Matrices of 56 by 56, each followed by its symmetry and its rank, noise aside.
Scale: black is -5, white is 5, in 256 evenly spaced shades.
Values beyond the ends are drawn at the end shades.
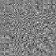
antisymmetric, rank six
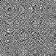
symmetric, rank six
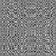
no symmetry, rank three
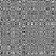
antisymmetric, rank four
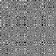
symmetric, rank four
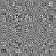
antisymmetric, rank four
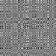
no symmetry, rank three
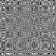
no symmetry, rank three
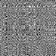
no symmetry, rank six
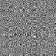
no symmetry, rank six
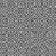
antisymmetric, rank four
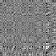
symmetric, rank four
